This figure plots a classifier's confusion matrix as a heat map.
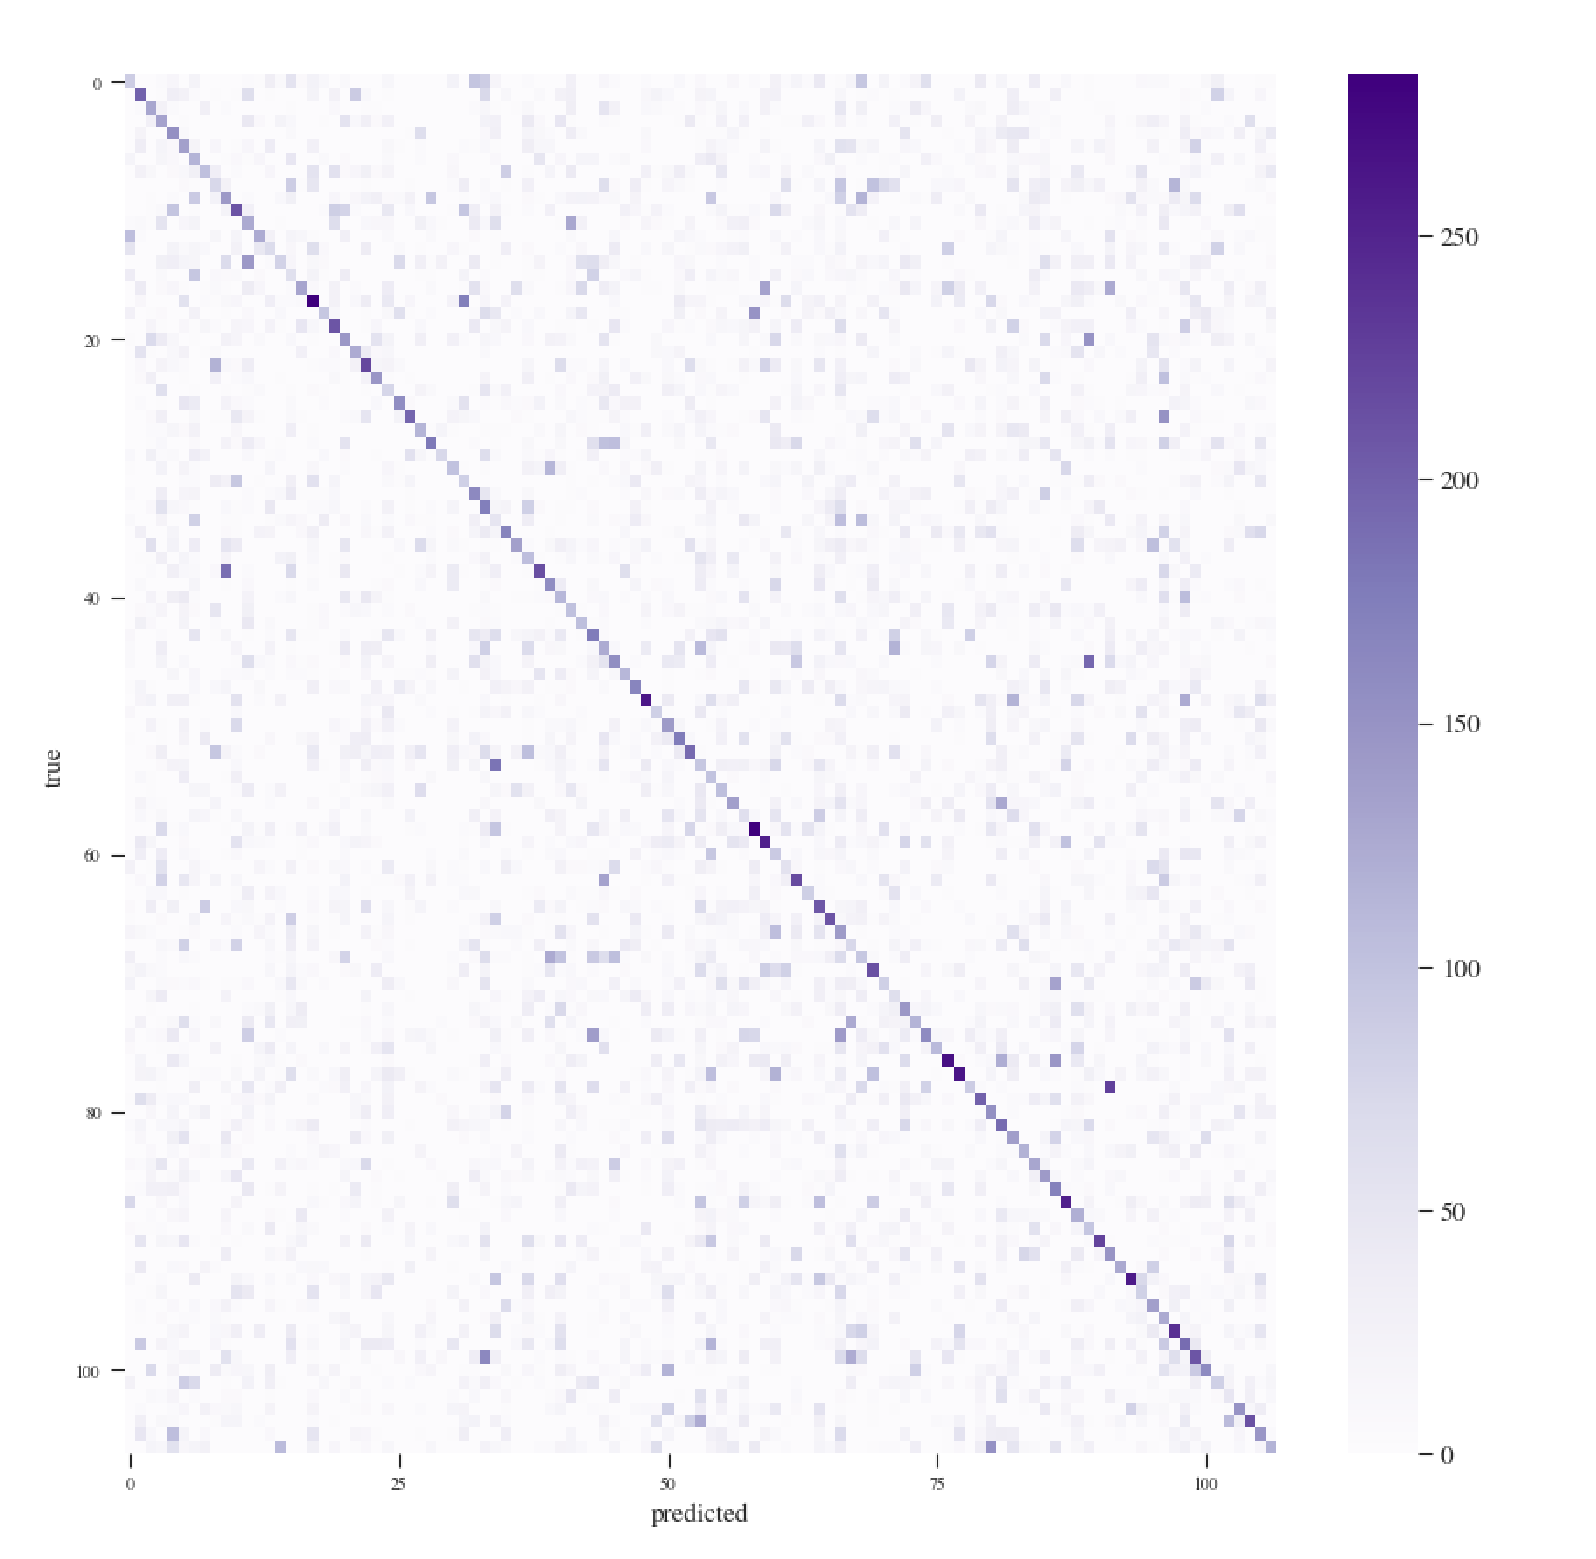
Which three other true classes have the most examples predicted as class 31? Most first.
17, 10, 25
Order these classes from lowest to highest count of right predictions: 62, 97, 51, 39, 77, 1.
39, 51, 1, 62, 97, 77
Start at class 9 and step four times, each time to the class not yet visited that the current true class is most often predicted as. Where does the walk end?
54
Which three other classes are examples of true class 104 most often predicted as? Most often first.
53, 102, 52
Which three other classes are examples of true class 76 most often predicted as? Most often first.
86, 81, 72
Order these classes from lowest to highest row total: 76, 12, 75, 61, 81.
12, 61, 75, 81, 76
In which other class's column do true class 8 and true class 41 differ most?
97
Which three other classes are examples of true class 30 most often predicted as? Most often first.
39, 87, 103
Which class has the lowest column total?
29
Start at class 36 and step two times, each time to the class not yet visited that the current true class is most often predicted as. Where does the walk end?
35
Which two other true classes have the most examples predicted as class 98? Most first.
48, 40
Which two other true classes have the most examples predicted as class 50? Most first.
100, 103
